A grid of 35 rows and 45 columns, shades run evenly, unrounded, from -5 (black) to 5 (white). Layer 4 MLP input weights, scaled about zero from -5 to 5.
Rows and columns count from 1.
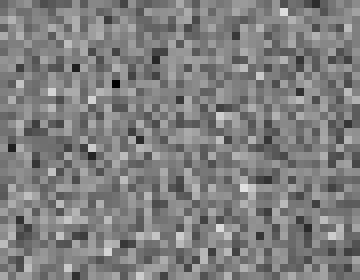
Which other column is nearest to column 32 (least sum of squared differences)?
27
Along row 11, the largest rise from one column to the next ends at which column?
16
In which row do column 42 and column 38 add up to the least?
8
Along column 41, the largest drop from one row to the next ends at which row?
29
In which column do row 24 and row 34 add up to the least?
42
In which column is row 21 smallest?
5
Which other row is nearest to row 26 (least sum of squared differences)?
7
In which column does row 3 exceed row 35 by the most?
10
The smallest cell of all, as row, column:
11, 15
